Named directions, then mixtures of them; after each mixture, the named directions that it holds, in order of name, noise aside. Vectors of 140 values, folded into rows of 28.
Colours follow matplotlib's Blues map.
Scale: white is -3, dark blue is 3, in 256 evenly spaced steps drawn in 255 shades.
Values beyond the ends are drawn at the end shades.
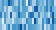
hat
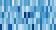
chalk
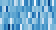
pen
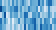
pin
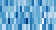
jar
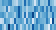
chalk, hat, pen.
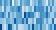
chalk.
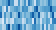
hat, pen.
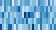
chalk.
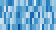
hat, jar, pen.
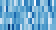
pen.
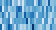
chalk, jar, pen.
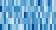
chalk, pen, pin.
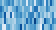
hat, jar, pin.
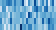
hat, pen.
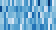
pen, pin.
